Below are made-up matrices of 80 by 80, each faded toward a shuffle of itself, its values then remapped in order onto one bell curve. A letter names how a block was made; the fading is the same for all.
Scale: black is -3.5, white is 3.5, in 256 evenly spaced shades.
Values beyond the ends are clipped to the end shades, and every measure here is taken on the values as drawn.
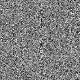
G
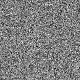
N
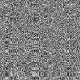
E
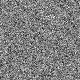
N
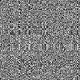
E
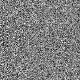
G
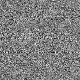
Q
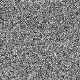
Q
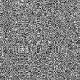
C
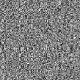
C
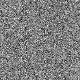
G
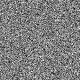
N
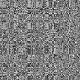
E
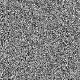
G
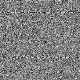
Q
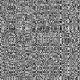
E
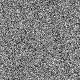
N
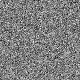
N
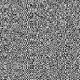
E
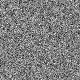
N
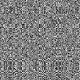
E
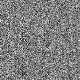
G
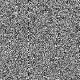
G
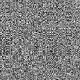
C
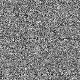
Q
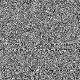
Q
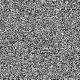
Q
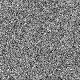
N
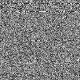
Q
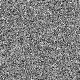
N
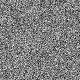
N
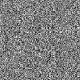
C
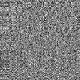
C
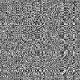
E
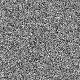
N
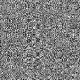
C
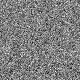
N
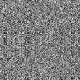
C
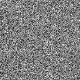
G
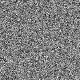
N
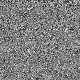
Q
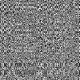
E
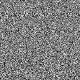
Q
